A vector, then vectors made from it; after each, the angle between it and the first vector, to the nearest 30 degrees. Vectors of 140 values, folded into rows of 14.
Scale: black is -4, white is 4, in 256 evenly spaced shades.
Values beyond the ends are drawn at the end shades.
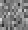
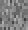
120 degrees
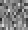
150 degrees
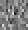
90 degrees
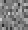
30 degrees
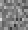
60 degrees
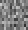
60 degrees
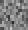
120 degrees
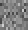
150 degrees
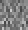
90 degrees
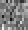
90 degrees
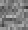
60 degrees
